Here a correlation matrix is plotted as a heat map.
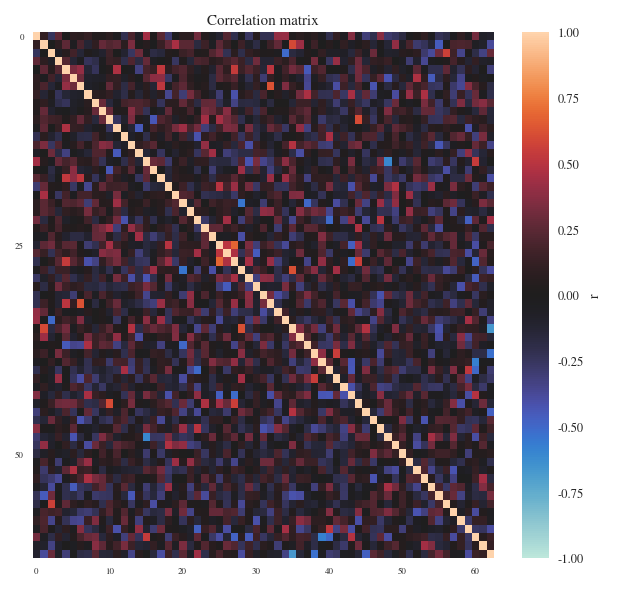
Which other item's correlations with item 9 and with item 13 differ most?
29
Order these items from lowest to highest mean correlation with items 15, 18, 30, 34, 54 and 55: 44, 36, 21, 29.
21, 36, 29, 44
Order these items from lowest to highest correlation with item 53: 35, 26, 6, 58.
35, 58, 26, 6
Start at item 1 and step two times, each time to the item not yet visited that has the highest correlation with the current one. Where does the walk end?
28
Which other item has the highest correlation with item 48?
54
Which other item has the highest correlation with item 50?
46
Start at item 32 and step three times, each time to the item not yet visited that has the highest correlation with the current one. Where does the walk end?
4
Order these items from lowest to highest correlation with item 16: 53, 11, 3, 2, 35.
2, 3, 53, 11, 35
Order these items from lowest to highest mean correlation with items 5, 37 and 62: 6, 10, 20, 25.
6, 20, 10, 25
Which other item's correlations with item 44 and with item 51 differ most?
27
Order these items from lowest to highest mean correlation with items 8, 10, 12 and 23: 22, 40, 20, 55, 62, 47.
55, 22, 47, 62, 40, 20
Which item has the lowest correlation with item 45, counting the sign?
62
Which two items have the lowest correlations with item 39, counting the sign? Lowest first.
60, 43
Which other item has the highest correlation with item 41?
38
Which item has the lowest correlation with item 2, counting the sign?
34
